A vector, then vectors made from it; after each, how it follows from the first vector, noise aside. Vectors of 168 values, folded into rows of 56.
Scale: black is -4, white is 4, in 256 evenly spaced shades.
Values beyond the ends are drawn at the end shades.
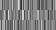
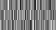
wrapped around, negated.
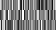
scaled up.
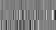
wrapped around, partly zeroed.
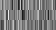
sign-scrambled.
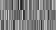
sign-scrambled.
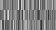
sign-scrambled.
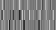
wrapped around, negated, partly zeroed.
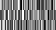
scaled up.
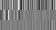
partly zeroed.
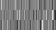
wrapped around, partly zeroed.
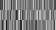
wrapped around, negated.
